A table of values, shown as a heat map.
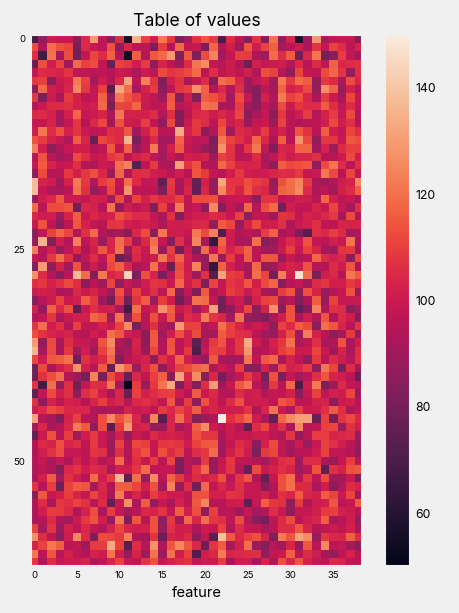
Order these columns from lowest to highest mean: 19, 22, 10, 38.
38, 19, 22, 10
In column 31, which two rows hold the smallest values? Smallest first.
0, 41
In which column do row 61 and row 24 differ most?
19
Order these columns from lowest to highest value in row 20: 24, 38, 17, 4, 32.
24, 32, 38, 4, 17
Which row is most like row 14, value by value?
22
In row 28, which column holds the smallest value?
21
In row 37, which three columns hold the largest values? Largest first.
0, 25, 9
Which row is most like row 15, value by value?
34
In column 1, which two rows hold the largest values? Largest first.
24, 27
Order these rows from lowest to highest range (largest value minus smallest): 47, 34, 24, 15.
47, 34, 15, 24
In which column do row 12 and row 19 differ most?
11
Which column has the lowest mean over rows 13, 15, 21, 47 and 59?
28
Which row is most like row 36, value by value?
37
